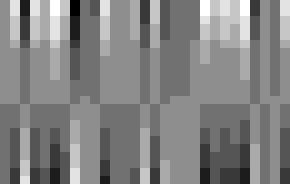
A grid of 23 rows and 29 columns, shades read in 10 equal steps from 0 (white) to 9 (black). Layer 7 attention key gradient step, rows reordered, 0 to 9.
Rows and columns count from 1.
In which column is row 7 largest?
8
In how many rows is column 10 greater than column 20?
10
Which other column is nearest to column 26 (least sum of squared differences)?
17
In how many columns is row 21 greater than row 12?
18
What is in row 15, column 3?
4
